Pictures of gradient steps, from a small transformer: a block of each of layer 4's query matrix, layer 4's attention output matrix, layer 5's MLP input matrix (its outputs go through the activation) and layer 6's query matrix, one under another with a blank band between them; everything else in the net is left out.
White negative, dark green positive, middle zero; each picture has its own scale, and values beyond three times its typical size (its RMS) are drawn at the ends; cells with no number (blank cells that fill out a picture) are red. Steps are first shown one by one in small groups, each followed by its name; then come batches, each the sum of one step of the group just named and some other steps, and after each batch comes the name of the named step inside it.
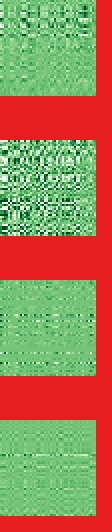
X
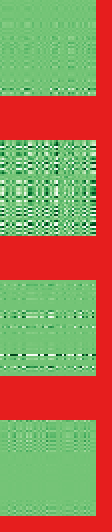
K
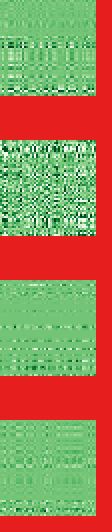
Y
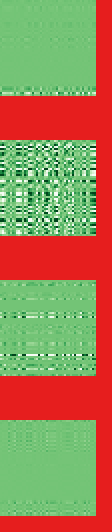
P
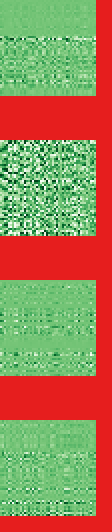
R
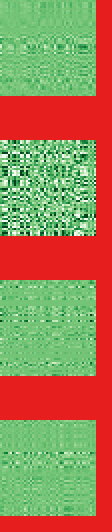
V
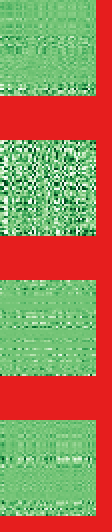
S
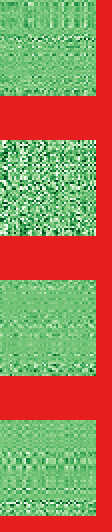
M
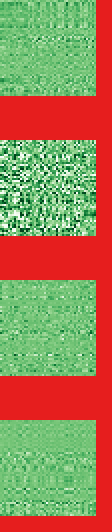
M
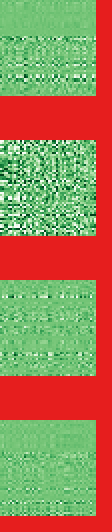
R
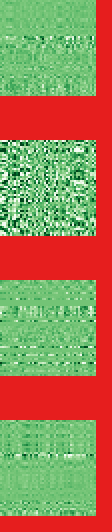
P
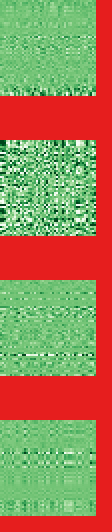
P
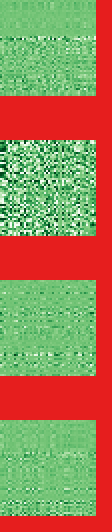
R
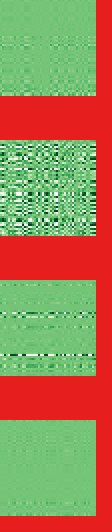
P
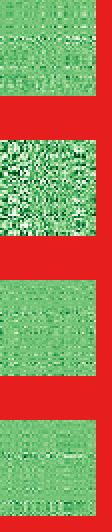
R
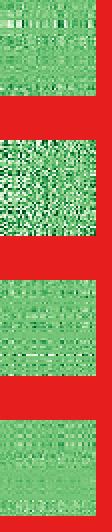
K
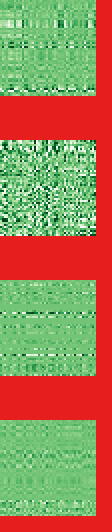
Y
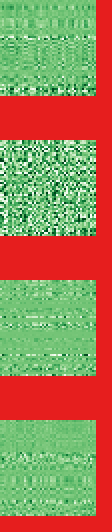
S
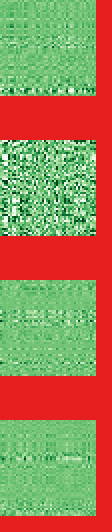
S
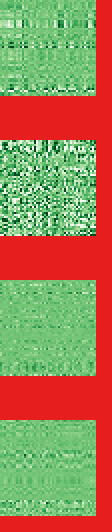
Y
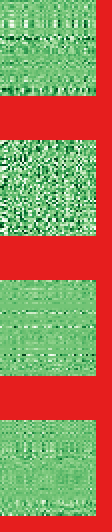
K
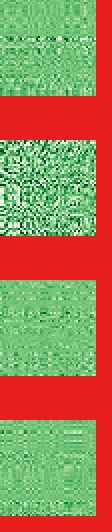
R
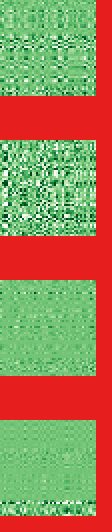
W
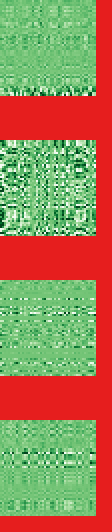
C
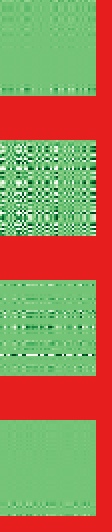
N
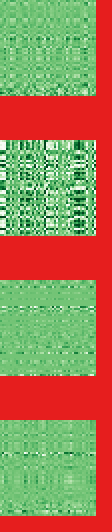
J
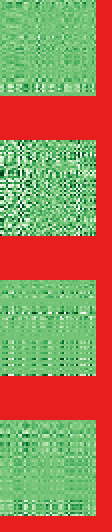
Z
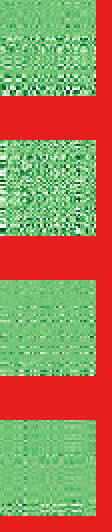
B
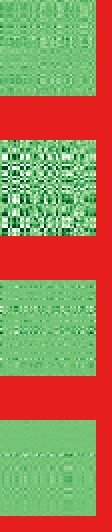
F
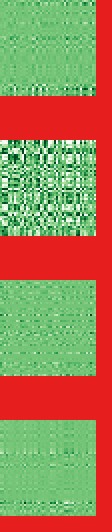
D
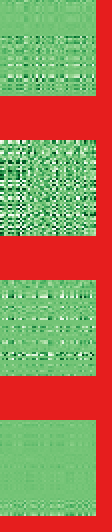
N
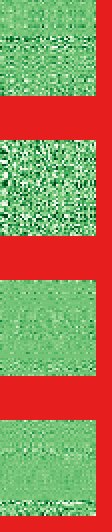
W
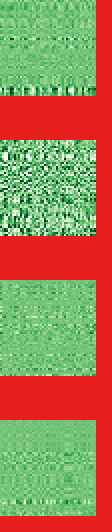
F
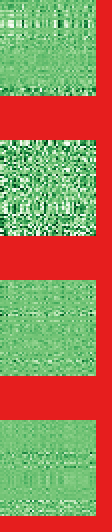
C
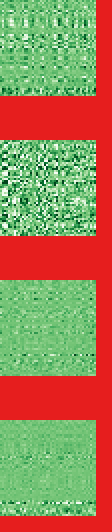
W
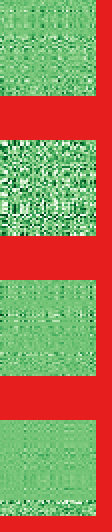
W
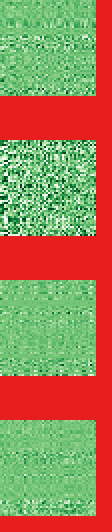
Z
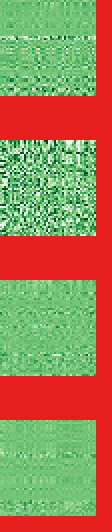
D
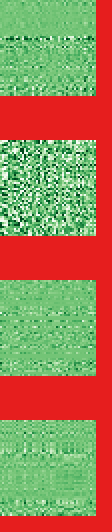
D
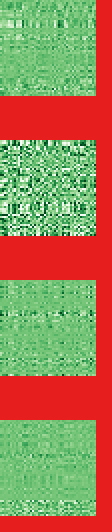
Z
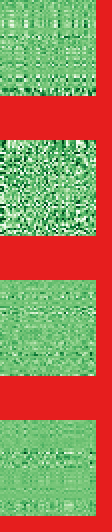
C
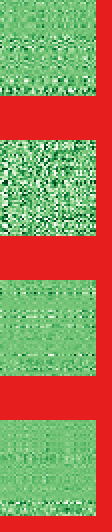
W
